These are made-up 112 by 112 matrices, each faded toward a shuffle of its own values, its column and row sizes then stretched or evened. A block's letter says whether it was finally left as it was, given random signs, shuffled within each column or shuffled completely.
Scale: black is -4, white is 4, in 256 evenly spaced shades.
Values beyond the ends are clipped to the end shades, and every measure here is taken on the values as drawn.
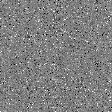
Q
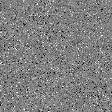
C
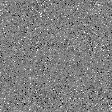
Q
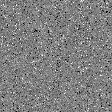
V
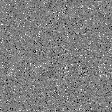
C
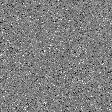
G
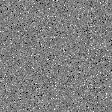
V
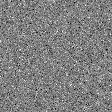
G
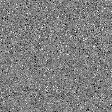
Q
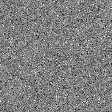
V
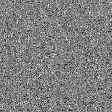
C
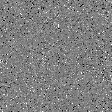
V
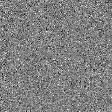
C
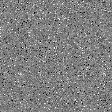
C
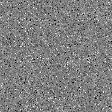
Q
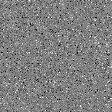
C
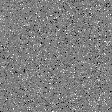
V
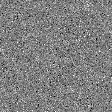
V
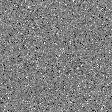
G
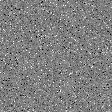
G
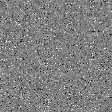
C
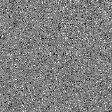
C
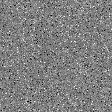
V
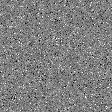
G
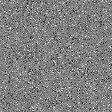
Q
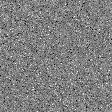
G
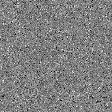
C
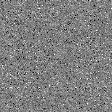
Q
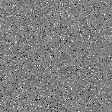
Q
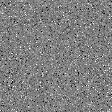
Q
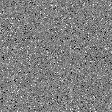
C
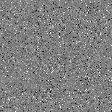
Q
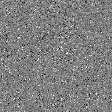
Q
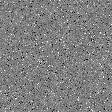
G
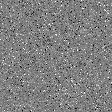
G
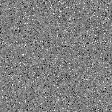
Q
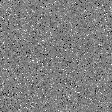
V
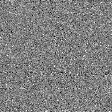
Q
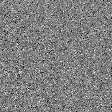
Q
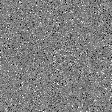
V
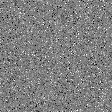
G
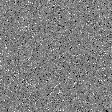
V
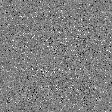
Q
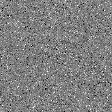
V
